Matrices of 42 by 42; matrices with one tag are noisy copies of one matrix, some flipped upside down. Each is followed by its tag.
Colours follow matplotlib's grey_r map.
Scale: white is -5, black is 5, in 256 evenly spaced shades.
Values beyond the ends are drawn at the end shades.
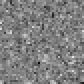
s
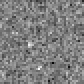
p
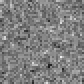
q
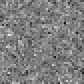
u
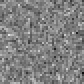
u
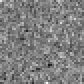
q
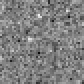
p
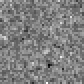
q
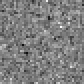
q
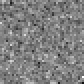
s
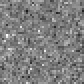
u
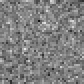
s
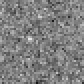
p
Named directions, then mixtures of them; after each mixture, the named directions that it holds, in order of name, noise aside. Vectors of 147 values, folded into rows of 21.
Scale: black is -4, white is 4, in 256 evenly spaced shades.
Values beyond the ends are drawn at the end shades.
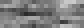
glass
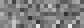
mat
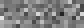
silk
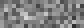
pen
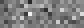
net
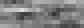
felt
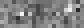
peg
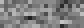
glass, mat, pen.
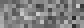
pen, silk.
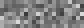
silk.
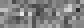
peg.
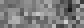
glass, mat, peg.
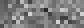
net.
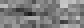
glass.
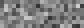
pen.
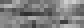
glass.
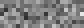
pen, silk.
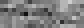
glass, net.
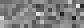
pen, silk.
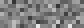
mat.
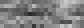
glass.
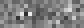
net, peg.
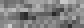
felt, pen.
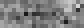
felt, glass, peg.
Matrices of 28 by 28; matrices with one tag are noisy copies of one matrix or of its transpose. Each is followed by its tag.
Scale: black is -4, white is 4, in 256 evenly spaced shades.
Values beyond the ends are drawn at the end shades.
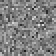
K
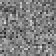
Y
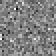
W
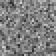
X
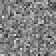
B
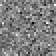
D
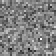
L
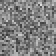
W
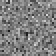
W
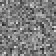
L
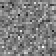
X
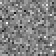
B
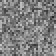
Y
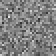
K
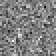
W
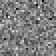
B
